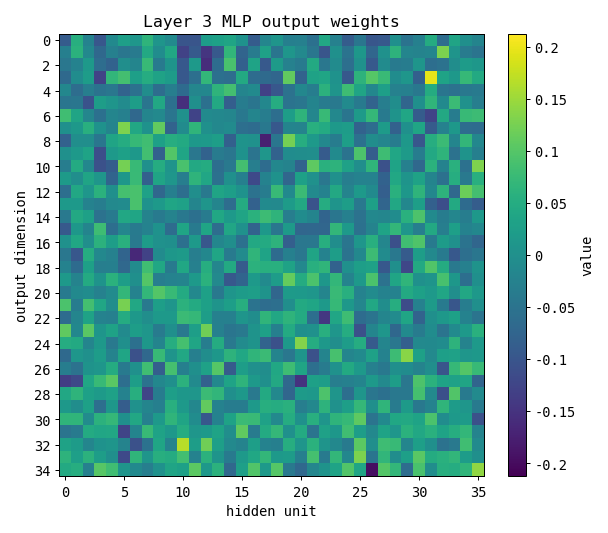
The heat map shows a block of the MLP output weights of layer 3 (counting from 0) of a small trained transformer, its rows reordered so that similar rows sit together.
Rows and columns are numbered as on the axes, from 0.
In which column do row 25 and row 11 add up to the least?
7
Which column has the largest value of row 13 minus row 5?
10
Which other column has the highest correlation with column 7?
19
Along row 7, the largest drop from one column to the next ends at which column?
9
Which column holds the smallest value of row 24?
18
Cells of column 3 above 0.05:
6
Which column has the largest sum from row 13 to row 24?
2
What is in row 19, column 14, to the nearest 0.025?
-0.1
